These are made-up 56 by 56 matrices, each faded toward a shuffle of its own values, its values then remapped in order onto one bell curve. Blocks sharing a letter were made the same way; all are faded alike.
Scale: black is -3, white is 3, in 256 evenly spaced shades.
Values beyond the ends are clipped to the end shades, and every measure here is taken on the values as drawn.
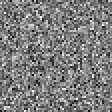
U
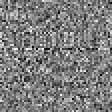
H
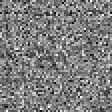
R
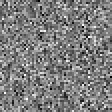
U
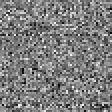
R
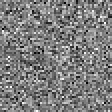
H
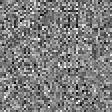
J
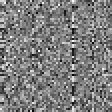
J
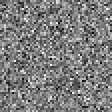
U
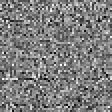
R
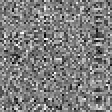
J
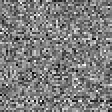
H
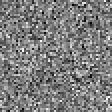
U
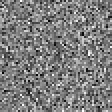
U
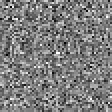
H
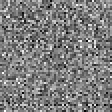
H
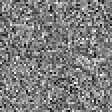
U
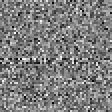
R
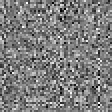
J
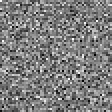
H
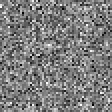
H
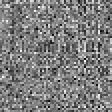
J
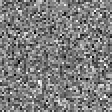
U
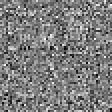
H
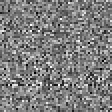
R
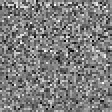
R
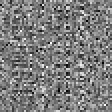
J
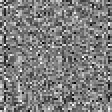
J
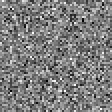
U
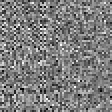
J
